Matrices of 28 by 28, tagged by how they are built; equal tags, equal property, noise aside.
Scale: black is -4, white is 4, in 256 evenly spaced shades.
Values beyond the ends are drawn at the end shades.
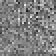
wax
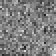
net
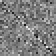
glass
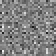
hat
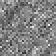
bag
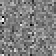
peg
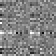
hat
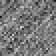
bag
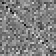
glass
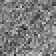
bag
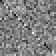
glass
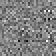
hat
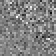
wax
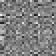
hat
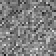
bag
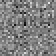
hat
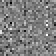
peg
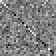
glass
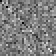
glass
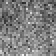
net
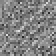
bag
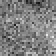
net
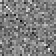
glass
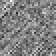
bag
